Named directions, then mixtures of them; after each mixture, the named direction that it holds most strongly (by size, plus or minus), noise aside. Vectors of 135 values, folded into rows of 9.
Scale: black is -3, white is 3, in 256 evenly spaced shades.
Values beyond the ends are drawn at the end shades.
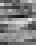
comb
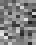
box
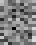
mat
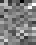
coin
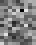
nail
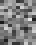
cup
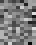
box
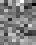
coin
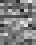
comb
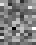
mat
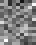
coin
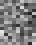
box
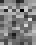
nail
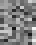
mat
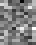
coin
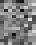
cup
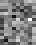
mat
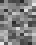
coin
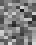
box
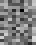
mat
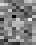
mat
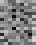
mat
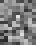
cup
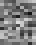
box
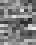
comb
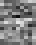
comb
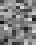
cup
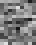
comb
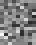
box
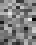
cup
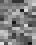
nail
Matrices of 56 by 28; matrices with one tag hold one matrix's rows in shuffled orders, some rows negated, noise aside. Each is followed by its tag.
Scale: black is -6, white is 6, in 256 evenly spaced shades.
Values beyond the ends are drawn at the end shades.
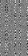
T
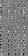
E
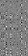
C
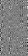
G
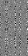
T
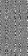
T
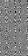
T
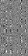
C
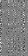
E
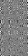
G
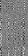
E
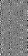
G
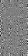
G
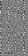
E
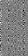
E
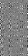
G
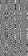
T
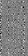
E
